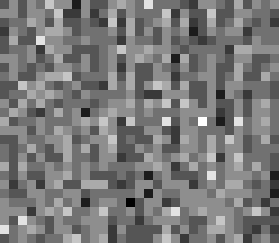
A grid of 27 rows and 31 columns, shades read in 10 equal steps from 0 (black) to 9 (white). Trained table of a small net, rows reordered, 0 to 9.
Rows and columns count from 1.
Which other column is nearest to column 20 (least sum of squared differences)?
11
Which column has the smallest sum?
31
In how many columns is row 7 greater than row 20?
12
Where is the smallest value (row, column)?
23, 15
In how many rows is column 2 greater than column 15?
6
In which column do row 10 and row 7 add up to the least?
20
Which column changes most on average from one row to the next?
17
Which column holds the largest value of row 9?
8
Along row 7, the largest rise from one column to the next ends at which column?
21
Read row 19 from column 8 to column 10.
5 4 5
